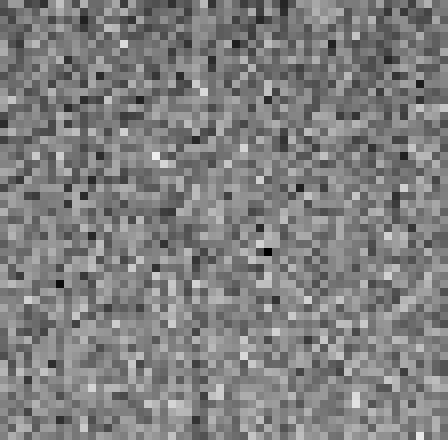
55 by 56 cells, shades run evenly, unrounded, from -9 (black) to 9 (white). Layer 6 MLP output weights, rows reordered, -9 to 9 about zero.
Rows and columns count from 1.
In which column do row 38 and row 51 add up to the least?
50
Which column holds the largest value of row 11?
25
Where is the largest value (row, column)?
20, 20
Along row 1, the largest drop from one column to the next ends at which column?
27
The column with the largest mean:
28
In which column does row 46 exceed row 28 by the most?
17
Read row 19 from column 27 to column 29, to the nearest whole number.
2 -1 0
